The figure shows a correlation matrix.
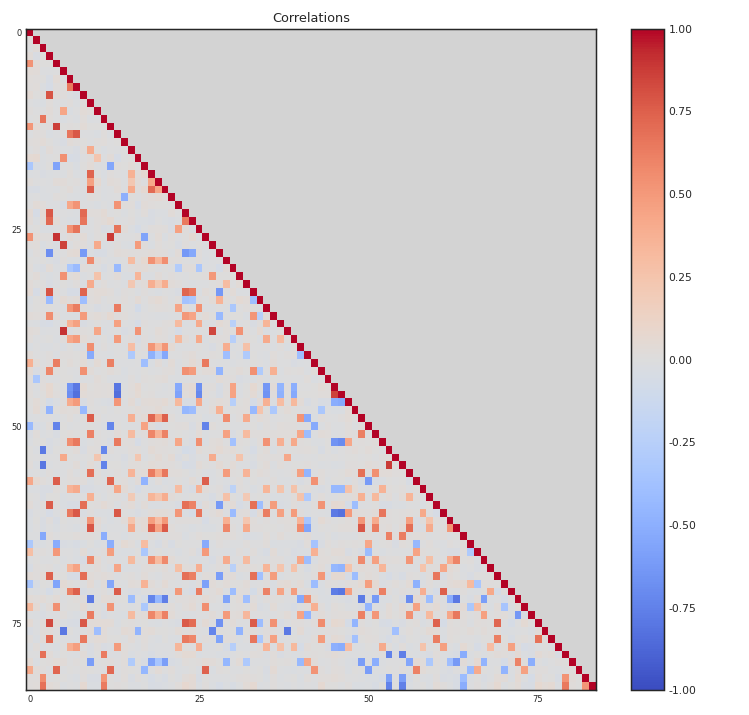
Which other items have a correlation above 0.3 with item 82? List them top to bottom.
2, 11, 79, 83
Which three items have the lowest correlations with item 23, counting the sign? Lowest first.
28, 48, 34
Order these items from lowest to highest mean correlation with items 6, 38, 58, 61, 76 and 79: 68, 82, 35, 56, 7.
56, 82, 68, 35, 7
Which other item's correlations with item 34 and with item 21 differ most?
14
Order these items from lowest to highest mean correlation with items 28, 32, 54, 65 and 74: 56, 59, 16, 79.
79, 16, 59, 56
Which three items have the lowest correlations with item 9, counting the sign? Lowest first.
72, 80, 41
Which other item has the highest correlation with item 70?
50
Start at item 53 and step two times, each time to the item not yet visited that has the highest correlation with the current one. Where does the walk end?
64
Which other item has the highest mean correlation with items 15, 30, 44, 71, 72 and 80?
41
